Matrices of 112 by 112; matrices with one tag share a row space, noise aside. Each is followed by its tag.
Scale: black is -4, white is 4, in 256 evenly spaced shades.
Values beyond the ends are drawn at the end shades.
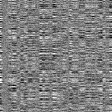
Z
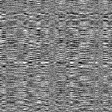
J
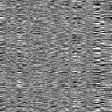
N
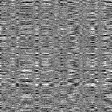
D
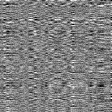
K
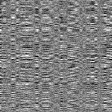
D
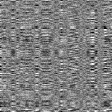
D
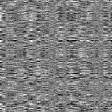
J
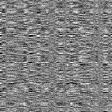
J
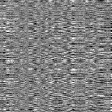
K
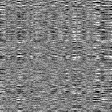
N
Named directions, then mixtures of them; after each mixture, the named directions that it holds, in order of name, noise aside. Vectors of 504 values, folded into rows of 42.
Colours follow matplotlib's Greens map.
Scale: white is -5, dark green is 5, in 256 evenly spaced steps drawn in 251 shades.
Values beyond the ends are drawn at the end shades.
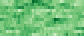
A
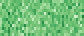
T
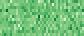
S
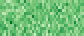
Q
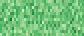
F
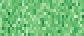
T.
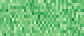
F, S.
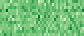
S.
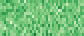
Q.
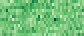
A, S.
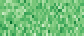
Q.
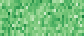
A, T.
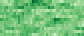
A.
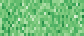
T.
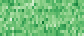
A, F.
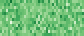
Q, S.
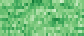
A, T.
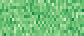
F, S.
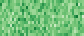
F, T.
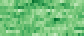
A.
